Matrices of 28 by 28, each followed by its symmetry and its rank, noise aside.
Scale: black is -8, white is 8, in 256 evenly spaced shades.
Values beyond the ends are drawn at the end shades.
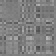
antisymmetric, rank two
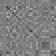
symmetric, rank three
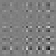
symmetric, rank one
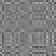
antisymmetric, rank two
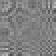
symmetric, rank two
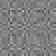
antisymmetric, rank two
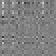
no symmetry, rank two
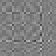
symmetric, rank two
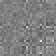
symmetric, rank three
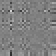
no symmetry, rank two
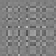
symmetric, rank one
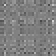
no symmetry, rank three
